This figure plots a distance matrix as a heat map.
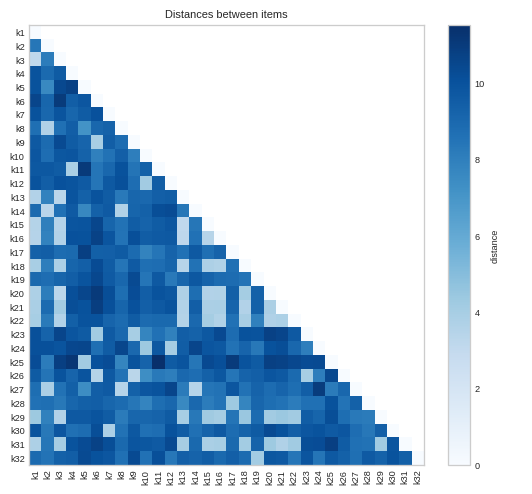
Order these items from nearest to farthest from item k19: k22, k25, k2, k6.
k22, k2, k25, k6
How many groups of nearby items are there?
9
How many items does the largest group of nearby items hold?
11
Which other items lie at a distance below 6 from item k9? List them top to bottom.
k6, k23, k26
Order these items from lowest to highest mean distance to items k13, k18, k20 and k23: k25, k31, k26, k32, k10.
k31, k26, k10, k32, k25
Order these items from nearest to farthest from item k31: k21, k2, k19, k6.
k21, k2, k19, k6
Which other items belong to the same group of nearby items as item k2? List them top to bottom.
k8, k14, k27
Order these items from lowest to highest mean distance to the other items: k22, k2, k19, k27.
k22, k2, k27, k19
